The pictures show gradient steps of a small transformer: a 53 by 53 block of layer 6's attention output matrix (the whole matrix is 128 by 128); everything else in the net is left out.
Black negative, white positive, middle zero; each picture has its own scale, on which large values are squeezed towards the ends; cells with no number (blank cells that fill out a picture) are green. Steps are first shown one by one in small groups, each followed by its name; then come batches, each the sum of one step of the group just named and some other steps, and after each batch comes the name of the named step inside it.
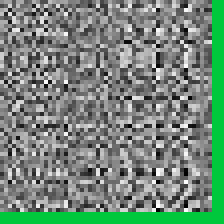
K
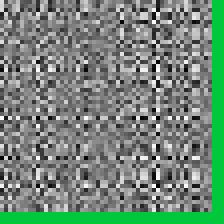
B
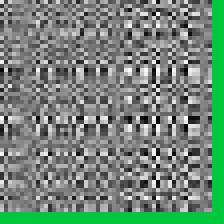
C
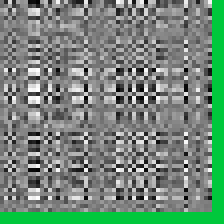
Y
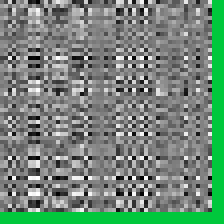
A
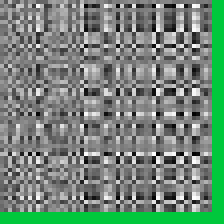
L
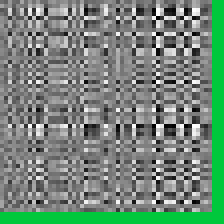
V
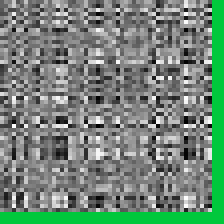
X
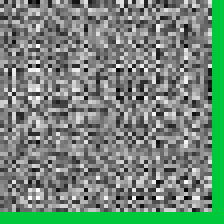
Y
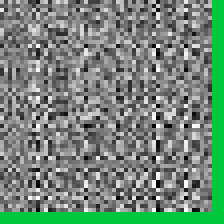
Y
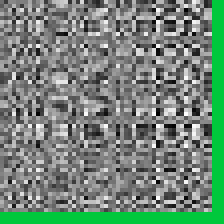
V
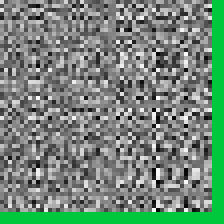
B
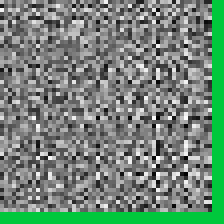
C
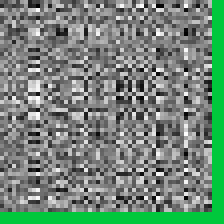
Y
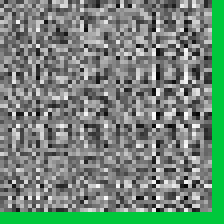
L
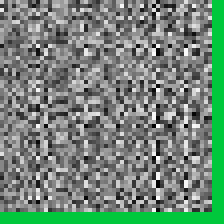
L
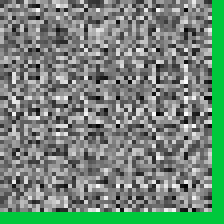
X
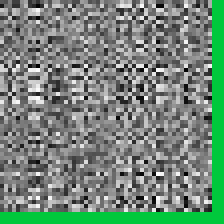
Y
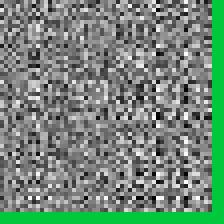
K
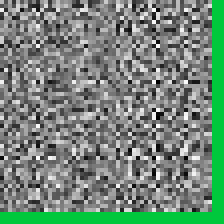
B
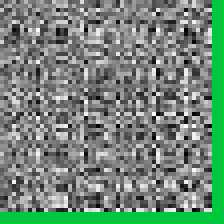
X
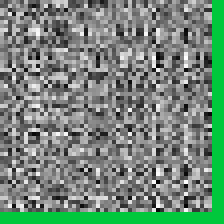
K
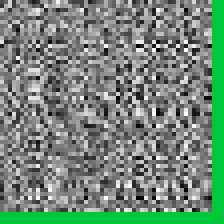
Y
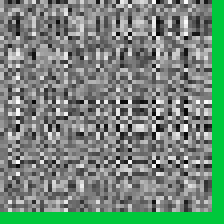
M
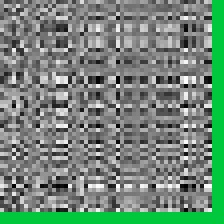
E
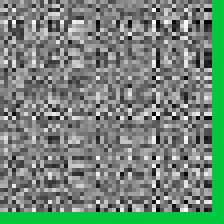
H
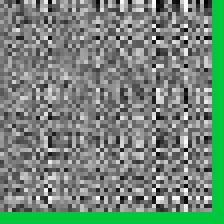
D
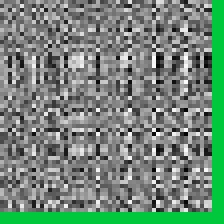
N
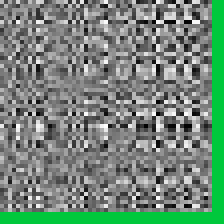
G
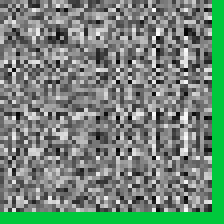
H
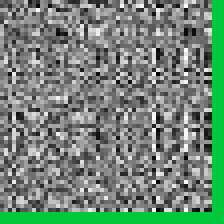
N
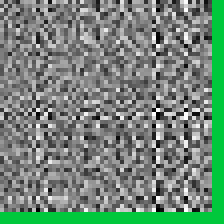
D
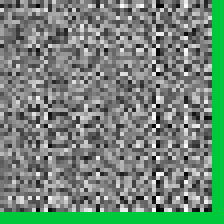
D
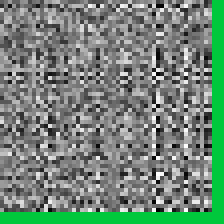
N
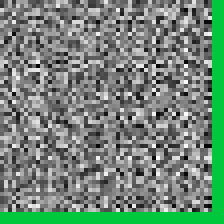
H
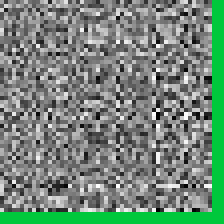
E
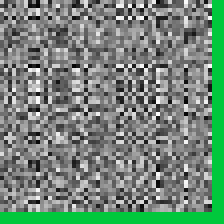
M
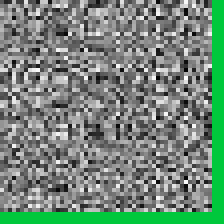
M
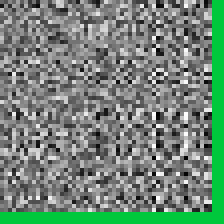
G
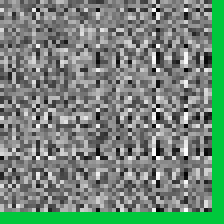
N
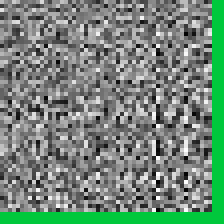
G
